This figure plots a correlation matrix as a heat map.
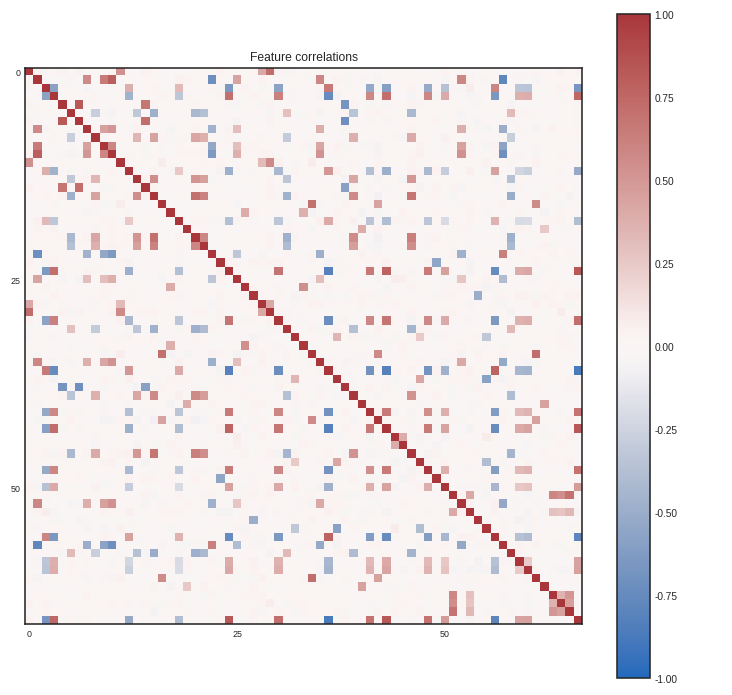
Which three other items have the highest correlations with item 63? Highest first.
51, 65, 64
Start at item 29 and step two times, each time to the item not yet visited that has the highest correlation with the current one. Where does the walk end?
11
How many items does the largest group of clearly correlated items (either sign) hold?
15
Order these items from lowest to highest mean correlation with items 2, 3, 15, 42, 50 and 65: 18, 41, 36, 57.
36, 18, 57, 41
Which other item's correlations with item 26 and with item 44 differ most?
33
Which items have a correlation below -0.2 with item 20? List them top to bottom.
5, 31, 58
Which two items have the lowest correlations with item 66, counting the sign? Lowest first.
36, 56
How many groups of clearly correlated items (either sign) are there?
13
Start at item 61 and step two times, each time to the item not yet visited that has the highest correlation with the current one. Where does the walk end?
16
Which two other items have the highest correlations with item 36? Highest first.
56, 2
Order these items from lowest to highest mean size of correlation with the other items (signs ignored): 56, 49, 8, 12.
49, 8, 12, 56
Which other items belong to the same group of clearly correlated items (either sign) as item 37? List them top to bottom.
32, 47, 55
